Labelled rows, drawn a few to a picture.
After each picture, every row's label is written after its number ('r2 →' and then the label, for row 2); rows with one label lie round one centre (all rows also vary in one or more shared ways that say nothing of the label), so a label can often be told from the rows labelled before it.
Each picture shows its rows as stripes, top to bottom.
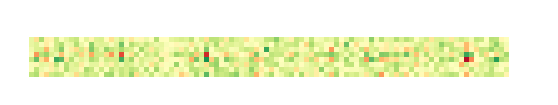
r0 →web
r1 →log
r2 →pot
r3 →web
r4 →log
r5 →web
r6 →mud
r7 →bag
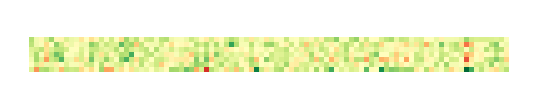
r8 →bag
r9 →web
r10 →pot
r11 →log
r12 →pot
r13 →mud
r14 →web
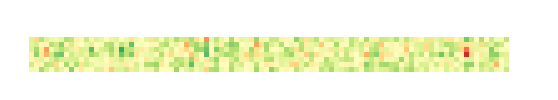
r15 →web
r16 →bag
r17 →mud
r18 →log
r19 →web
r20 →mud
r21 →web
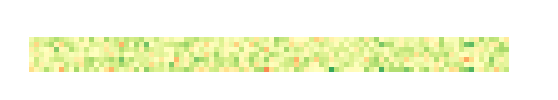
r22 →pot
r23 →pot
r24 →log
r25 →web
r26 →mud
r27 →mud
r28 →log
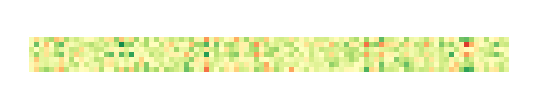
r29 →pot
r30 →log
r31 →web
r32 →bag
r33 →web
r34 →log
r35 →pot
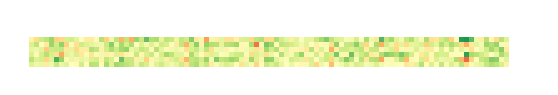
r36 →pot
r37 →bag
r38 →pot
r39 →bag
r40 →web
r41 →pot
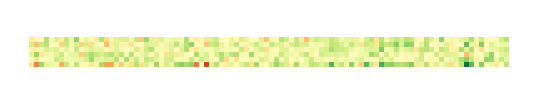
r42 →log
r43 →web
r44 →log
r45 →mud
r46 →pot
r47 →web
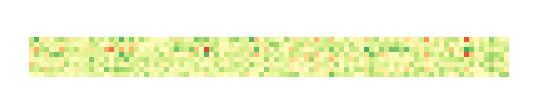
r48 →mud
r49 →web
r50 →web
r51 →log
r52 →pot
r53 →mud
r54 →pot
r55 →log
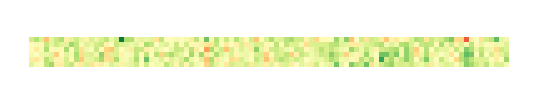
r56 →log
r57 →log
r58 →web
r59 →mud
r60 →log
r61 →bag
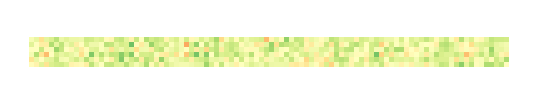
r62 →log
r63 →bag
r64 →web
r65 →mud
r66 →log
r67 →pot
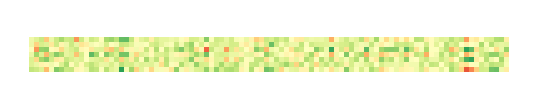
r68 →pot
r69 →web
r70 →web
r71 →pot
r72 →pot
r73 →mud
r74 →web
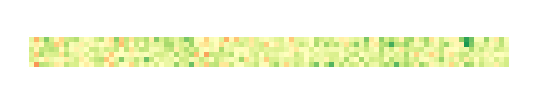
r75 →pot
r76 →bag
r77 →pot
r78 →web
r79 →log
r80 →web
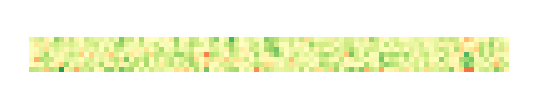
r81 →web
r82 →web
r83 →web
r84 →web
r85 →pot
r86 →mud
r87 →bag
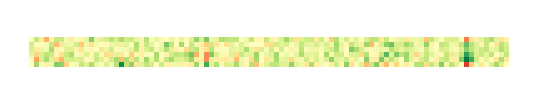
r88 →mud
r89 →bag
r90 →bag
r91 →web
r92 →pot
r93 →log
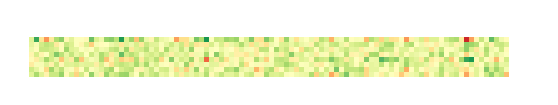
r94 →mud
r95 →bag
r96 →pot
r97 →log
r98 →mud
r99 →log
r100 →bag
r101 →pot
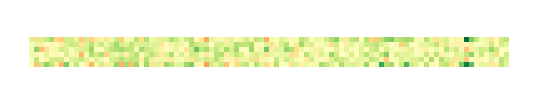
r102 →bag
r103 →mud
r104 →mud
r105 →mud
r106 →log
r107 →pot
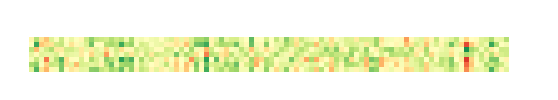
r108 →mud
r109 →mud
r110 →bag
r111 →web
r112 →log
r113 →bag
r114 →mud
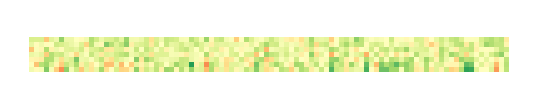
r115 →pot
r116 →pot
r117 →log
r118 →pot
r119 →log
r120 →web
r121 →mud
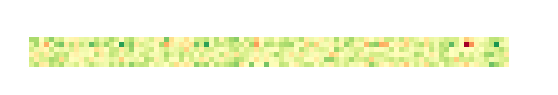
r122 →bag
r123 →log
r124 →bag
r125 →pot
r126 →bag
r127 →mud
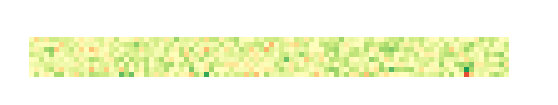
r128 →web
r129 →mud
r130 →bag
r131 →bag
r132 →log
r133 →pot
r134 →bag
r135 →log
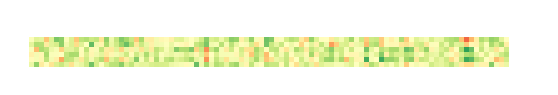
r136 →web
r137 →pot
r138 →web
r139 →log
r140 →mud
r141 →mud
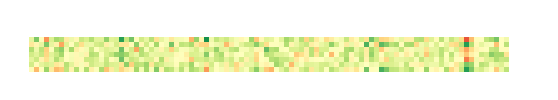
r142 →log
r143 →mud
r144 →web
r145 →pot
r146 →log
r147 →pot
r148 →mud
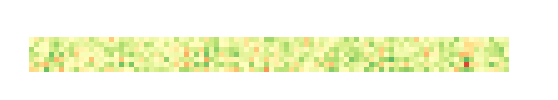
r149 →web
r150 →log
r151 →bag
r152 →bag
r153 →bag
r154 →mud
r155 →log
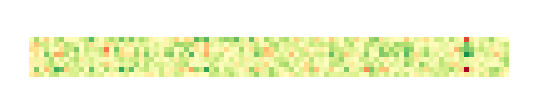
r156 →mud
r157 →web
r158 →log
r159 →mud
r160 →log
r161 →log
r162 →log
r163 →web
